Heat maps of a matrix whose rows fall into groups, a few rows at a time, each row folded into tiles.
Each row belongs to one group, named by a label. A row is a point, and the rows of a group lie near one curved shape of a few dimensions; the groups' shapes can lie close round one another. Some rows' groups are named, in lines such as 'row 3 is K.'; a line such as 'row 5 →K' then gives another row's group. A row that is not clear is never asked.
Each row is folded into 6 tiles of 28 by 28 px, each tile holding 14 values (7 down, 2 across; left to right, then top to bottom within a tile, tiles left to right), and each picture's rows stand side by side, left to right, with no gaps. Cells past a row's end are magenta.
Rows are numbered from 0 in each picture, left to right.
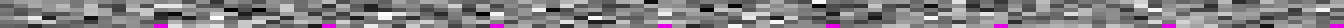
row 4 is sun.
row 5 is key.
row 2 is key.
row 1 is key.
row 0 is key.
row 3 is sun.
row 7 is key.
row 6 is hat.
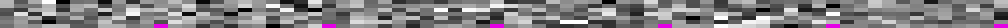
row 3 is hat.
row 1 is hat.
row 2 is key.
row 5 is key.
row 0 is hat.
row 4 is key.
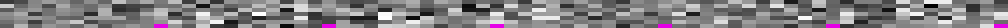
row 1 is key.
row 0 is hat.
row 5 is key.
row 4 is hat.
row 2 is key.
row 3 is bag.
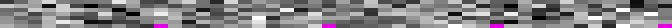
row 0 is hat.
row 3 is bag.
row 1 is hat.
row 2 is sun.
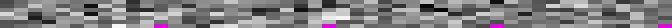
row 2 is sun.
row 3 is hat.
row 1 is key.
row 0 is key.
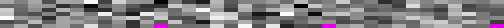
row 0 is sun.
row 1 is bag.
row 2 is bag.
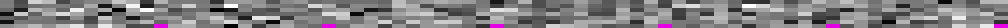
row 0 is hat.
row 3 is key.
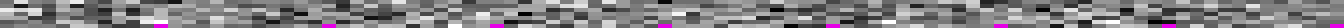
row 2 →bag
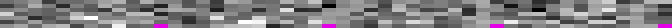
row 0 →bag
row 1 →key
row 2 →hat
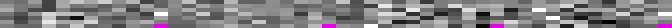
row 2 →hat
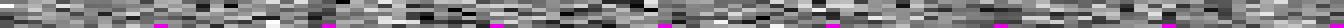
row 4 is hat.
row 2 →hat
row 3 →hat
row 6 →key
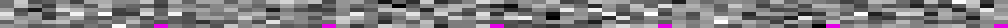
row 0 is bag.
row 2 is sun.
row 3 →key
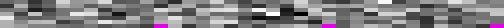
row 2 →hat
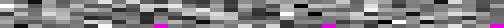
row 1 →bag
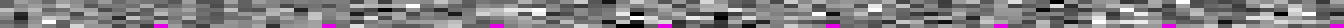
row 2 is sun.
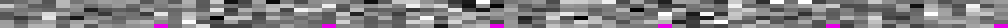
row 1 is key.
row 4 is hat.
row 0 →key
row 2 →hat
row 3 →key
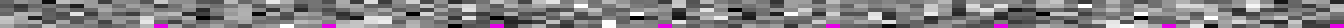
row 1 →bag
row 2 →key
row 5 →key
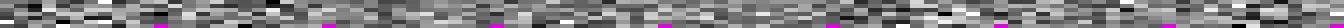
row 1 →hat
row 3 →hat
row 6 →hat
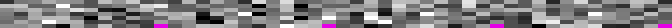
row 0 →hat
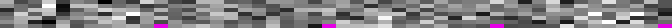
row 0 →hat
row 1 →hat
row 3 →sun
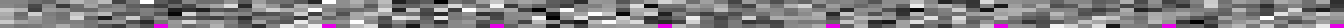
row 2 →key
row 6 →key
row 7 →key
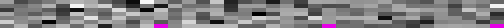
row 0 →hat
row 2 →key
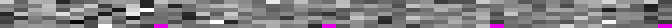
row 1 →hat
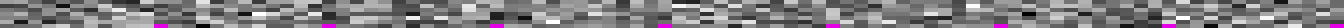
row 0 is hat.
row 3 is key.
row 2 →key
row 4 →hat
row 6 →hat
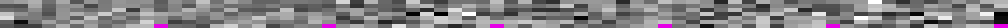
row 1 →key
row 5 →key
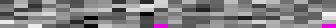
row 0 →key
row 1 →key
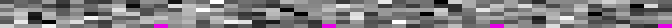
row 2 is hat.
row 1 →hat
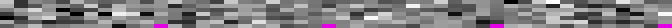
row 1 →hat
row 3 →hat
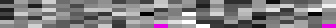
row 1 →key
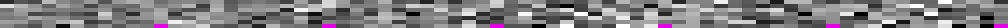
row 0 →hat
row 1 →key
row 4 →hat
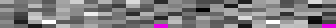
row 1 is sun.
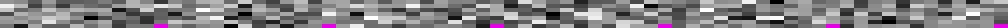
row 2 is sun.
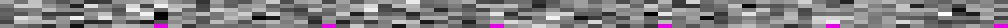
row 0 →key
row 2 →sun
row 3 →key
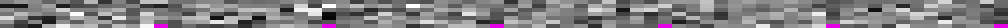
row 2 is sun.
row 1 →key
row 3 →key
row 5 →sun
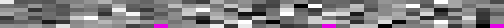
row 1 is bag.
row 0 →bag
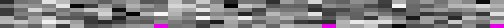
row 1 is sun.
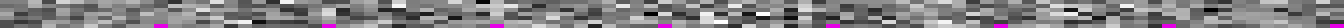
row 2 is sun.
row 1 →hat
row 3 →key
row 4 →key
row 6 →hat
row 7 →sun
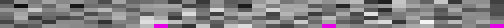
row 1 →sun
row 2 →hat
